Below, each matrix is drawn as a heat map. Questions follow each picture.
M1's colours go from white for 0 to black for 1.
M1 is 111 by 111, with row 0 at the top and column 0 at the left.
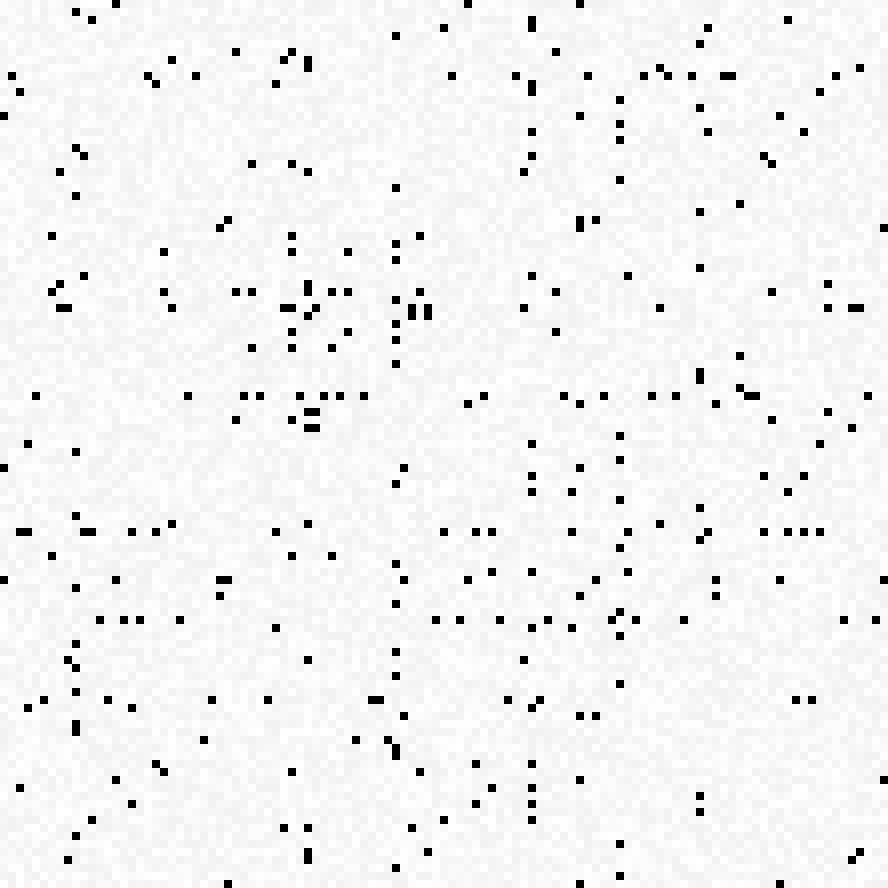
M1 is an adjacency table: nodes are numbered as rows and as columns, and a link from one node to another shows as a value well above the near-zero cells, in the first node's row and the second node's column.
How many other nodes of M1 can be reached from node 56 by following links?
12
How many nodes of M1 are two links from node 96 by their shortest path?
7
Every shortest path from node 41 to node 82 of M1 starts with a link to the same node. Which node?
node 36
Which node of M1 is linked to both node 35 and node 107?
node 38
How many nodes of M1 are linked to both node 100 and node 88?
2
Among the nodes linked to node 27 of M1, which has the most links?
node 72
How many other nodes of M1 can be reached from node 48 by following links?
3
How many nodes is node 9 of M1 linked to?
12
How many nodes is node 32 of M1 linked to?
1
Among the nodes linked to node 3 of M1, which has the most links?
node 66
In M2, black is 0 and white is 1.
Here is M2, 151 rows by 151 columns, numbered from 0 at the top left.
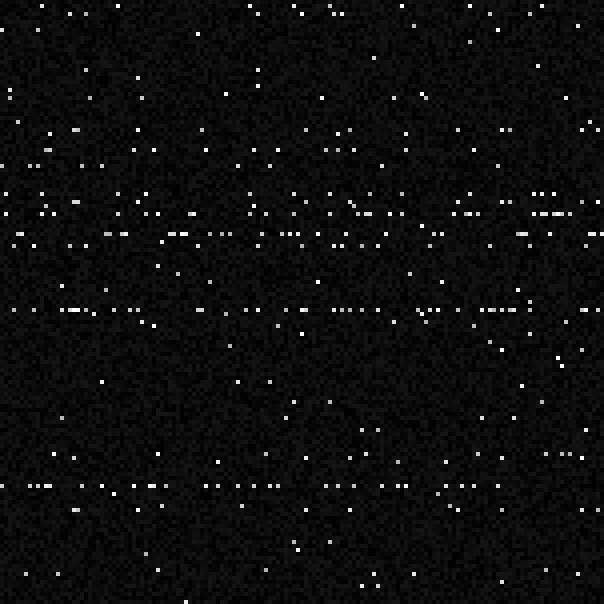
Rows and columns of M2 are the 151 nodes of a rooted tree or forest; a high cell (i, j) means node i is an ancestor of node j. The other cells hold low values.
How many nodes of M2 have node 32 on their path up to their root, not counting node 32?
11
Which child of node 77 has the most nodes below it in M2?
61
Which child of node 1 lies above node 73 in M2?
100
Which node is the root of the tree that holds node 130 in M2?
58
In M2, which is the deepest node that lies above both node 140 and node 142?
113
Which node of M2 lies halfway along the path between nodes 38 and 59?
121
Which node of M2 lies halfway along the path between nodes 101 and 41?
37
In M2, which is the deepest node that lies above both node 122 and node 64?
3
